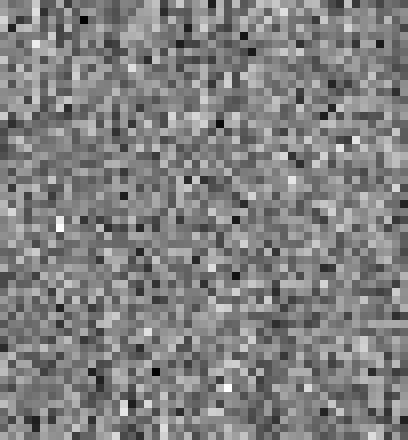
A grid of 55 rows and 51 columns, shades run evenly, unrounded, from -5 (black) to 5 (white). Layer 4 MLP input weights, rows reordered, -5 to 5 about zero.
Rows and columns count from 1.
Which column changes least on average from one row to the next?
21
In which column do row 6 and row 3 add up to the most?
5
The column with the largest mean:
47
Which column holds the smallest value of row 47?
20
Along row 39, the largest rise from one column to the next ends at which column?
9
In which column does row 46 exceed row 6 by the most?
48
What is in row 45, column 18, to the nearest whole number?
-2
